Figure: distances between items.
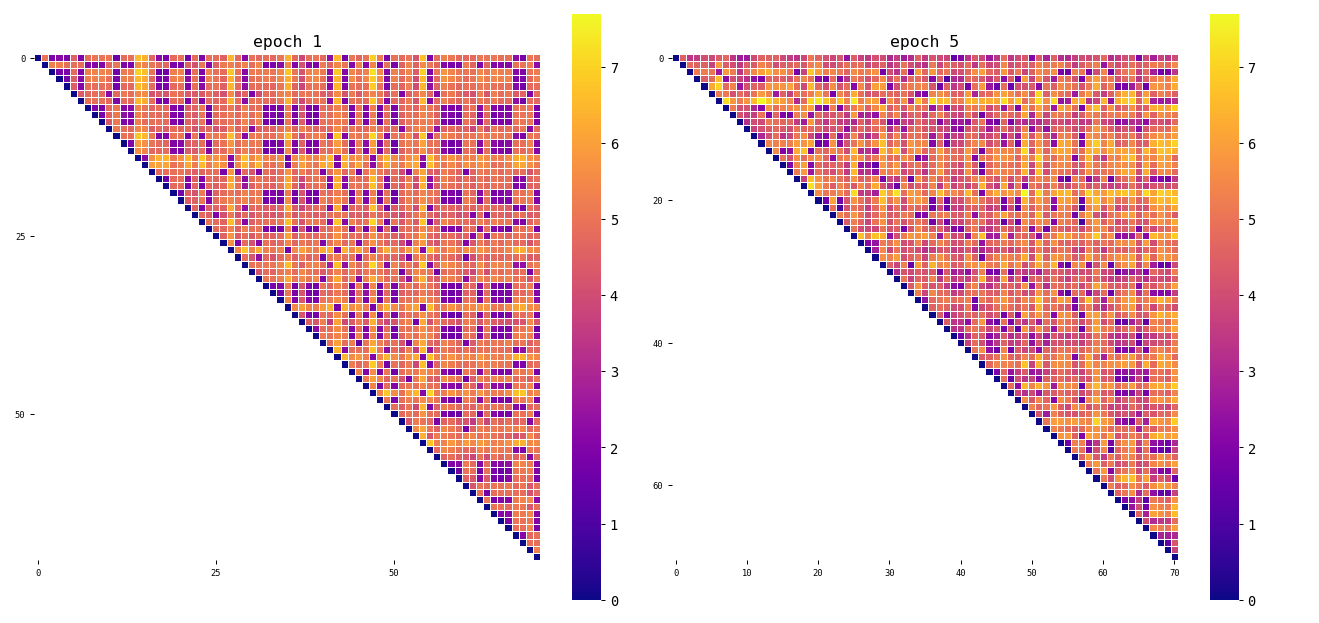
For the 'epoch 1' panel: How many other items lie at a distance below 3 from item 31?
7
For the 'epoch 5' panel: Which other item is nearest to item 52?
24
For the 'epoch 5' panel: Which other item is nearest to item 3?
38
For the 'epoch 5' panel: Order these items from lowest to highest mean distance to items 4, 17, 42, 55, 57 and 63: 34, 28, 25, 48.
48, 25, 34, 28
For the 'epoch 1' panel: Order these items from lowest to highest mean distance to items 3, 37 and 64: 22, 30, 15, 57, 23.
23, 57, 22, 30, 15
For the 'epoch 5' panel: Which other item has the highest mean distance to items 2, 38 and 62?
19
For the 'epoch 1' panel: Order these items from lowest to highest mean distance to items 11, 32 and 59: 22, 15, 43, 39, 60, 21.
39, 21, 43, 22, 60, 15
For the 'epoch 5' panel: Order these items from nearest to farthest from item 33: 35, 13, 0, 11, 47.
0, 35, 47, 11, 13
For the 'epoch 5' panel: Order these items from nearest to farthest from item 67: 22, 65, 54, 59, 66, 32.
54, 65, 59, 32, 22, 66
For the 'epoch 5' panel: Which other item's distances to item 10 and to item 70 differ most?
59
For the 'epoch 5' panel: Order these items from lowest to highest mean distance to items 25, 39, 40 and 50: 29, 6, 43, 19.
43, 29, 19, 6
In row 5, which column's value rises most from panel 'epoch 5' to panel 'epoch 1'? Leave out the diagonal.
35
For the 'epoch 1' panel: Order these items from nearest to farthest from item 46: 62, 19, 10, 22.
19, 62, 22, 10
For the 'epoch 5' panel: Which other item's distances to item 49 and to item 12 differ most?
20
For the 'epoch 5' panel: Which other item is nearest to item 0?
39
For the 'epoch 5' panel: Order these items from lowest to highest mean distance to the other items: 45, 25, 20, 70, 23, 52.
45, 23, 52, 20, 25, 70
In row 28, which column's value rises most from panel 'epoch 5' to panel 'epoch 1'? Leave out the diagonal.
15
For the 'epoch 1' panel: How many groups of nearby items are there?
7
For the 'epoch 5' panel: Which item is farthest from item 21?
6
